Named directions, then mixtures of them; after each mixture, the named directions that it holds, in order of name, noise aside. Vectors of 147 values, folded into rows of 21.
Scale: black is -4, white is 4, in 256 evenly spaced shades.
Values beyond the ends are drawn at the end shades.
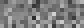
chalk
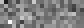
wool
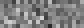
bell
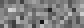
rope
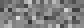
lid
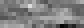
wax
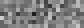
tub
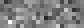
bell, lid, wool.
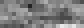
wax.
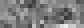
rope, wax.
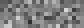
lid.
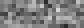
tub, wax.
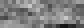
wax.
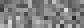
chalk, lid.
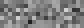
lid, tub.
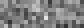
bell, chalk, wax.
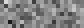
wool.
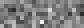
rope.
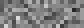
lid, rope.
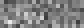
bell, wool.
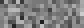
bell, rope, wool.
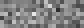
tub.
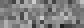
bell, rope, wax.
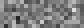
lid, rope.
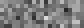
lid, tub.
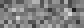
lid, rope, wool.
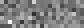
tub, wool.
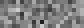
bell, rope, tub.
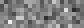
lid, wool.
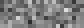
lid.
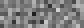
rope, tub.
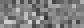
bell.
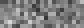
bell, chalk.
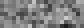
rope, tub, wax.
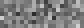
tub.
